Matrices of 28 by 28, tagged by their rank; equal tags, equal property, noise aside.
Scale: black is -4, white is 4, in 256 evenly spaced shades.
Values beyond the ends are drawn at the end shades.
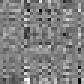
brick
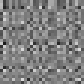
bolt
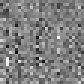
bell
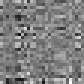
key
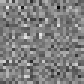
bell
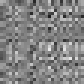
brick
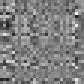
brick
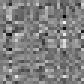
brick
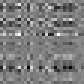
bolt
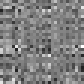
brick
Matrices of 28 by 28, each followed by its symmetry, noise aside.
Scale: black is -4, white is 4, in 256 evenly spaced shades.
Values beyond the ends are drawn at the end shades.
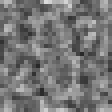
same after a half turn.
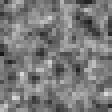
symmetric across the other diagonal.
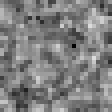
antisymmetric.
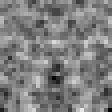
mirrored left to right.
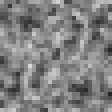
same after a half turn.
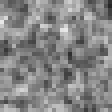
no symmetry.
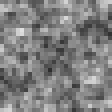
same after a half turn.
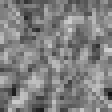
no symmetry.
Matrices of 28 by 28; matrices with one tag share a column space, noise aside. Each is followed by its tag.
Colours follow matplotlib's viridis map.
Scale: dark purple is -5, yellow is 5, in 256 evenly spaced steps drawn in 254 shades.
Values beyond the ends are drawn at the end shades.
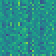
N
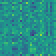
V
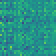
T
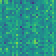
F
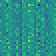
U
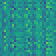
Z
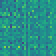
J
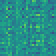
F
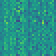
T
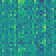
F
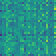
V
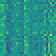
V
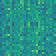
N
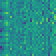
T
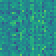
T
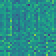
U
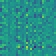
J
